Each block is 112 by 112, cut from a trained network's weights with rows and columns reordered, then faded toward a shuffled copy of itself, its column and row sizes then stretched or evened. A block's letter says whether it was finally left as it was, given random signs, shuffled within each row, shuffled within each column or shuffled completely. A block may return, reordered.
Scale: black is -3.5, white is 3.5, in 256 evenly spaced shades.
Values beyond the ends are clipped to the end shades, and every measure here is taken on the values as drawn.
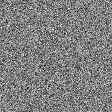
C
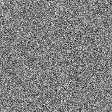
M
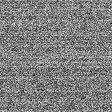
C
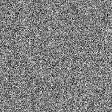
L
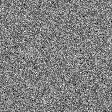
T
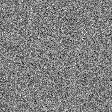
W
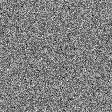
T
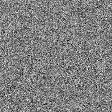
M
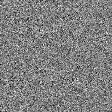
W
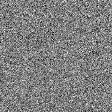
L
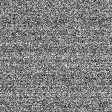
C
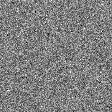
M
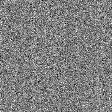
M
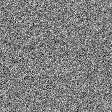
T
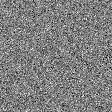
T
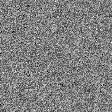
W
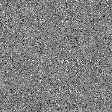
W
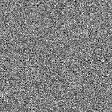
L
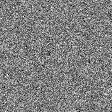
M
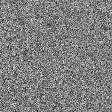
W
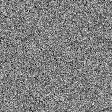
T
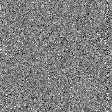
L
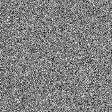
W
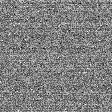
C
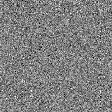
L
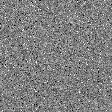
M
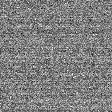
L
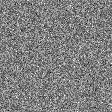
T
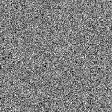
L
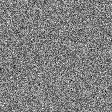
T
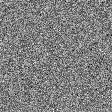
T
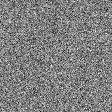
T
